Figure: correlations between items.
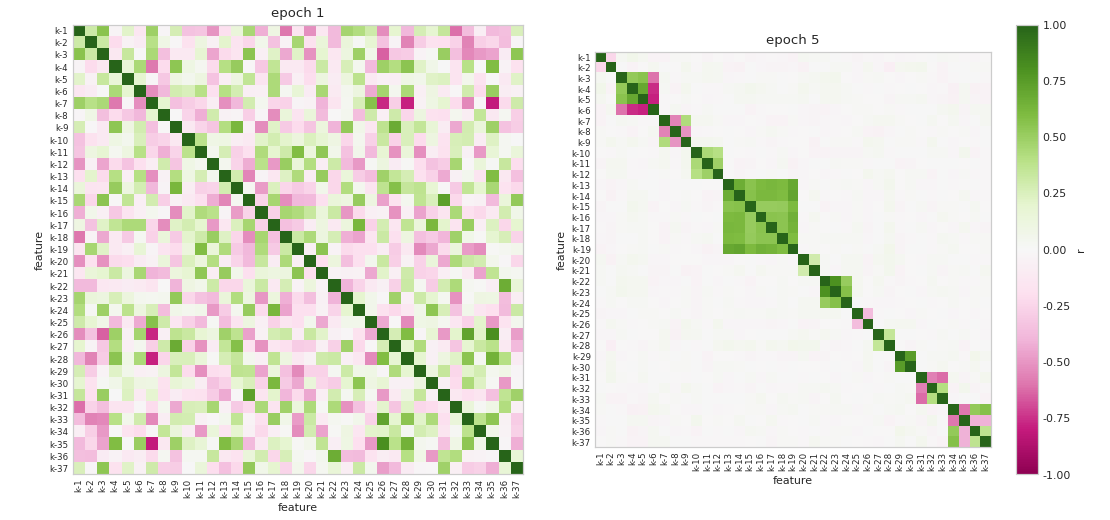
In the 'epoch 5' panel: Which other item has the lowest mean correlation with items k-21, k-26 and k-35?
k-34
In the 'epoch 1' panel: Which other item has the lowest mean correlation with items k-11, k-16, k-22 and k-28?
k-1
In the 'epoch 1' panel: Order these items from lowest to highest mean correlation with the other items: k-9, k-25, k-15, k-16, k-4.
k-25, k-16, k-15, k-9, k-4
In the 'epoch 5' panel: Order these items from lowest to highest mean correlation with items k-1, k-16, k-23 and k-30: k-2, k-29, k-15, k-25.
k-2, k-25, k-15, k-29
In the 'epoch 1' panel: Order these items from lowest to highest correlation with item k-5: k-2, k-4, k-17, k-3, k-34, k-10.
k-34, k-2, k-10, k-4, k-3, k-17
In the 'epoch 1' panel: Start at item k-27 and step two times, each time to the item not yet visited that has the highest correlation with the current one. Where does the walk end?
k-14
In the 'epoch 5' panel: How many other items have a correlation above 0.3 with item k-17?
6
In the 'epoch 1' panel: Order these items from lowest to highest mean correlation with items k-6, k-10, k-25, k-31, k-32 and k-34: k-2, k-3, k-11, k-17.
k-2, k-3, k-11, k-17
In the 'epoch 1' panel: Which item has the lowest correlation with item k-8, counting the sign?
k-17
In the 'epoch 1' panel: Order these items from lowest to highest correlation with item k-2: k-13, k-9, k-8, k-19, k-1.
k-9, k-8, k-13, k-1, k-19
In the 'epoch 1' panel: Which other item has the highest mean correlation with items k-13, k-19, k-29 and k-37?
k-21
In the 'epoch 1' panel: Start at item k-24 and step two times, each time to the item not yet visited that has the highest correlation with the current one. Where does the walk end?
k-30
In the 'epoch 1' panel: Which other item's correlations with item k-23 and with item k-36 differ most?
k-22
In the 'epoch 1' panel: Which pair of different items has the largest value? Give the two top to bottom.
k-26, k-35
